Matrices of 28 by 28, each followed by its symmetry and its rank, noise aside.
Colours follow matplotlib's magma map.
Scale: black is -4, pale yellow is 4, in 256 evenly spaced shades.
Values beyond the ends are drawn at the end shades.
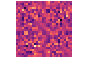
antisymmetric, rank six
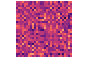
antisymmetric, rank six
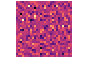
antisymmetric, rank six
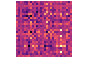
no symmetry, rank four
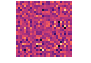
antisymmetric, rank six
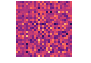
antisymmetric, rank four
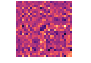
symmetric, rank four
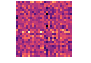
antisymmetric, rank six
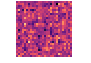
no symmetry, rank six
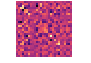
symmetric, rank four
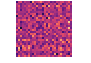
no symmetry, rank six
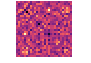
symmetric, rank six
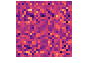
no symmetry, rank six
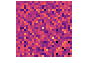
symmetric, rank six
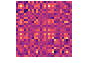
symmetric, rank three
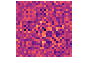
symmetric, rank six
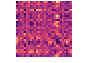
no symmetry, rank three
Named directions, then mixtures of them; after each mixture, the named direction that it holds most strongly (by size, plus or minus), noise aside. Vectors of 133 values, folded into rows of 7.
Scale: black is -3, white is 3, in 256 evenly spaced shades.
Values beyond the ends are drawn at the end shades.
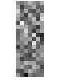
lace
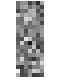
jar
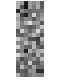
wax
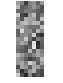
wax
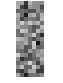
wax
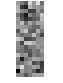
jar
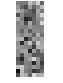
jar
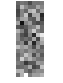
lace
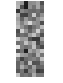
wax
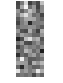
wax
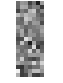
jar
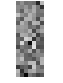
jar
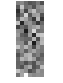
lace
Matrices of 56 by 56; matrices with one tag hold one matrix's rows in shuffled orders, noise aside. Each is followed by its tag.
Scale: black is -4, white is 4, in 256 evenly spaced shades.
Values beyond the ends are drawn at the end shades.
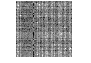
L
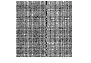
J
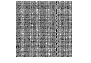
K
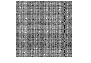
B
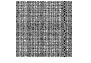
B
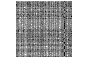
B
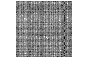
B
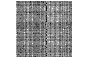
J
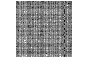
B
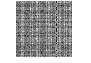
K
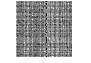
J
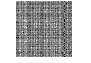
B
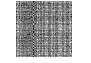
L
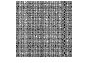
B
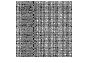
L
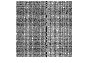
J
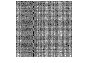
L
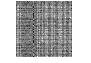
L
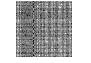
L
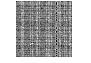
K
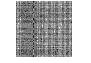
L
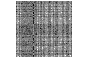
L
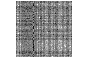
L
